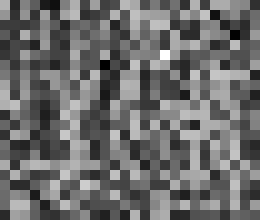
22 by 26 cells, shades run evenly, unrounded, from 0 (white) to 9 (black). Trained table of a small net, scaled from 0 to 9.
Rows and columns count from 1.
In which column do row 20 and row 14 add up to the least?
12
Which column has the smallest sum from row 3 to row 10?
14
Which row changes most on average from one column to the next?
2
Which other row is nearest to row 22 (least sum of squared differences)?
7
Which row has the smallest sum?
17
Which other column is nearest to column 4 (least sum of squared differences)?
25
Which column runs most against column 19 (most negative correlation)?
22
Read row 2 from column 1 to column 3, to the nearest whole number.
4 7 4
